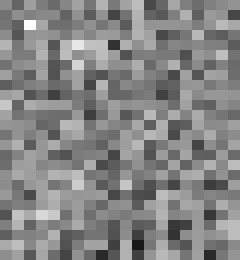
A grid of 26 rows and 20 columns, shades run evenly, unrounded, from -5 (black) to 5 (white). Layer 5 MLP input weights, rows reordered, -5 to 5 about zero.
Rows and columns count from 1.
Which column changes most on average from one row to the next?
15
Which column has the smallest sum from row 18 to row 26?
12
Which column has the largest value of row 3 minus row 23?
3
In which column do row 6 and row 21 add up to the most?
19
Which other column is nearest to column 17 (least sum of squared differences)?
13
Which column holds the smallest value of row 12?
8
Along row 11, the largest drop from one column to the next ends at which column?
2
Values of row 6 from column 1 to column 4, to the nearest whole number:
1 0 0 2
